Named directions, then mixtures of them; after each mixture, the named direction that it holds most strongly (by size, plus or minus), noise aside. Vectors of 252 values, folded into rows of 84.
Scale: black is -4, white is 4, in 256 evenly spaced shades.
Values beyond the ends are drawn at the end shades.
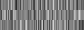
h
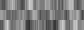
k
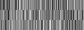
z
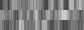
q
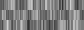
k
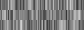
h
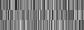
h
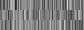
z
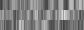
q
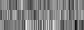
k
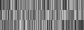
h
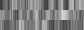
q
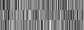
z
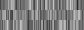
h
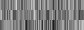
h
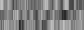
q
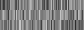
z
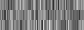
h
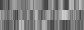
q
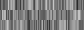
h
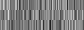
z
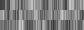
q
